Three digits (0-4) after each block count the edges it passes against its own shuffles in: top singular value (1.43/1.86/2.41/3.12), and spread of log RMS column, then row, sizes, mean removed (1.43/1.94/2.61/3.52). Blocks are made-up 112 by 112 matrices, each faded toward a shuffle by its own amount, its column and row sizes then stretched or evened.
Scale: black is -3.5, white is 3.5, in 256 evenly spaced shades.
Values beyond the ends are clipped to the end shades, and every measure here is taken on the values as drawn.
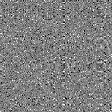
3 1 1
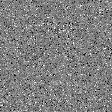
0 0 1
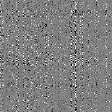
3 4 2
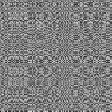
4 0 4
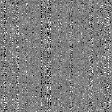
2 4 1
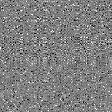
3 0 2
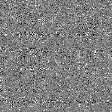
1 2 3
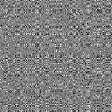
4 2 3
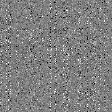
0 3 1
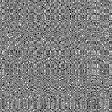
4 2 1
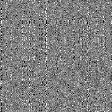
3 3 0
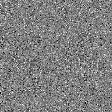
1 1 0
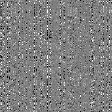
3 4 0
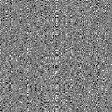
3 3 0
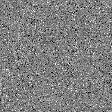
0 1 0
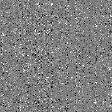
0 3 1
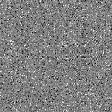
2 0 0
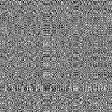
4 0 3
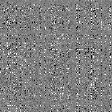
0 4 3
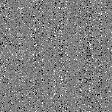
1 3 1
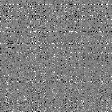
2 3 3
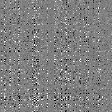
2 4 3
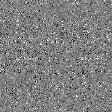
1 0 2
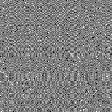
4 0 0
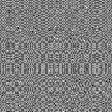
4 0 1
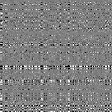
4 2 4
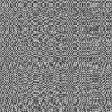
4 3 2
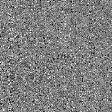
1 2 1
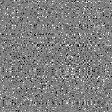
3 1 2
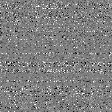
1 1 4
